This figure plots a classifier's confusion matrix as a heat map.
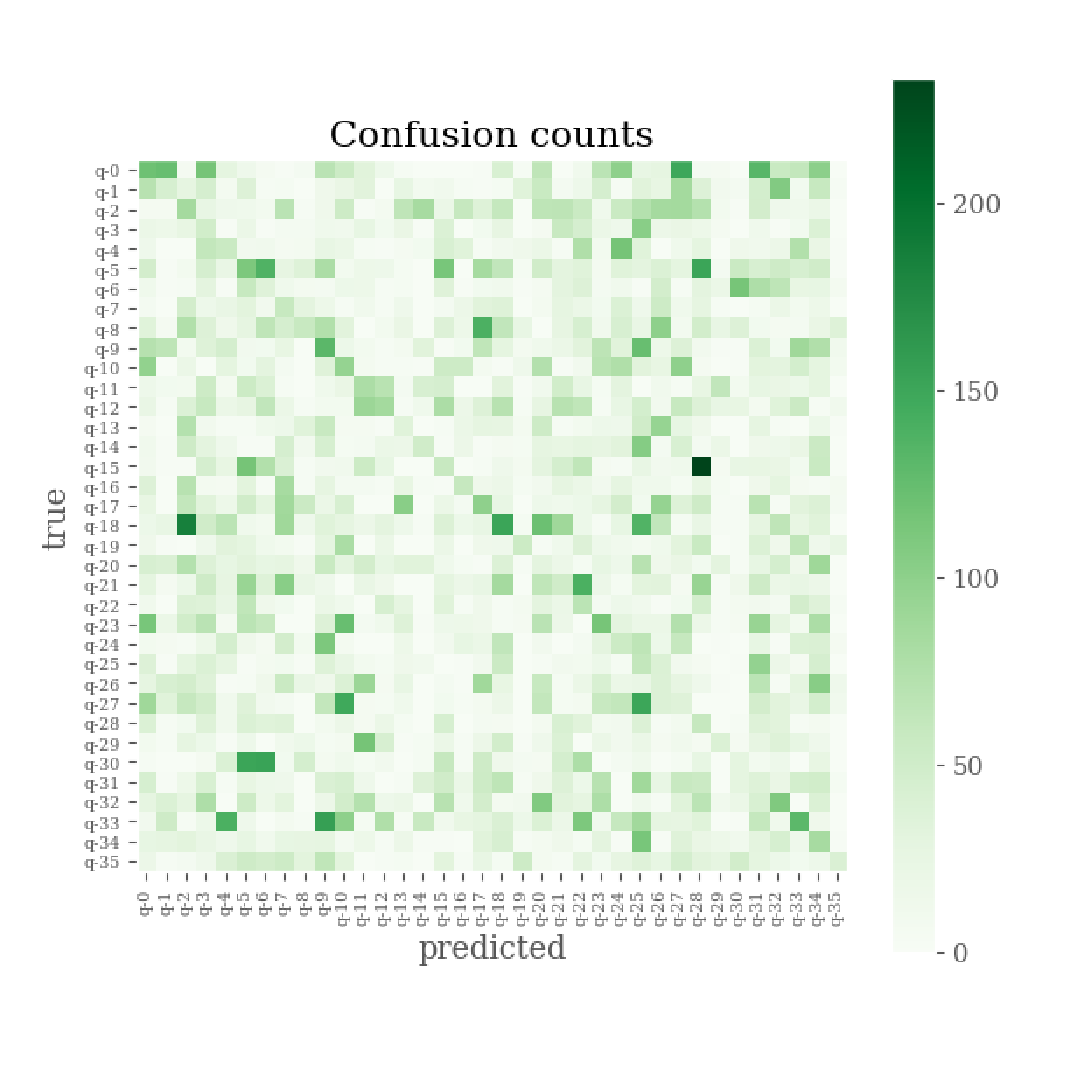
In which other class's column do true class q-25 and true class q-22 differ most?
q-31
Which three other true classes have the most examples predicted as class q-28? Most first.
q-15, q-5, q-21
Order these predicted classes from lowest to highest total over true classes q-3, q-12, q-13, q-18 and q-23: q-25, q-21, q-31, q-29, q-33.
q-29, q-33, q-31, q-21, q-25
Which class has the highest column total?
q-25
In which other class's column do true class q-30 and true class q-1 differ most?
q-6
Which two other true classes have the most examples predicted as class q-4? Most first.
q-33, q-18
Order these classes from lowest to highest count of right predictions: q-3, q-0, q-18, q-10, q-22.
q-3, q-22, q-10, q-0, q-18
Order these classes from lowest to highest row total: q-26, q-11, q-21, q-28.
q-28, q-11, q-26, q-21
